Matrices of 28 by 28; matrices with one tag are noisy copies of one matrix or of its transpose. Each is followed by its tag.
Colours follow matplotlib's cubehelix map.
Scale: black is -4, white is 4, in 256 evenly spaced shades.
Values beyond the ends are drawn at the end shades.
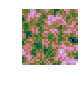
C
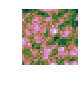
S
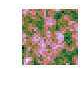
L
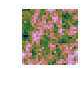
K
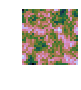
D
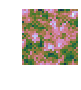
L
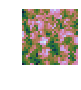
S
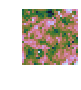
K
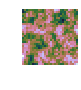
D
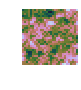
K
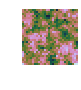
C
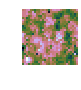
L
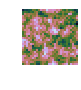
S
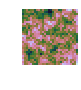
K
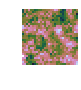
D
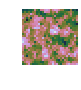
S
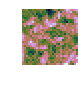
K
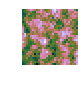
S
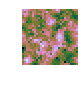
L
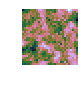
D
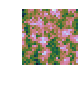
S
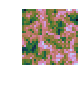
D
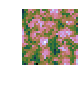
S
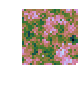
C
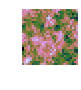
L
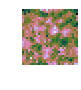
S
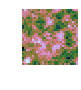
L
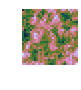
K
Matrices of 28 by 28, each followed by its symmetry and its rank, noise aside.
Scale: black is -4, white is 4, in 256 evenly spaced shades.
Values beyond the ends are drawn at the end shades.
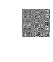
no symmetry, rank three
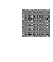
no symmetry, rank two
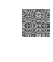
antisymmetric, rank two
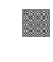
symmetric, rank one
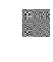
no symmetry, rank two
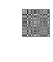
symmetric, rank one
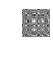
symmetric, rank two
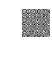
no symmetry, rank three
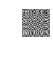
antisymmetric, rank two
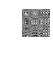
no symmetry, rank three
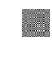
symmetric, rank one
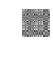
symmetric, rank two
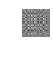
no symmetry, rank two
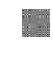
symmetric, rank one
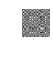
symmetric, rank two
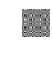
no symmetry, rank one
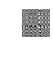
antisymmetric, rank two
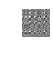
symmetric, rank two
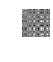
symmetric, rank one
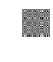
no symmetry, rank one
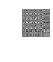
no symmetry, rank two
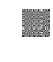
symmetric, rank two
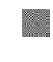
symmetric, rank two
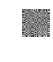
no symmetry, rank three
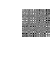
symmetric, rank one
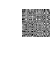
no symmetry, rank three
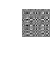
no symmetry, rank one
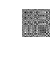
symmetric, rank two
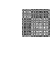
symmetric, rank one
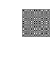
symmetric, rank one
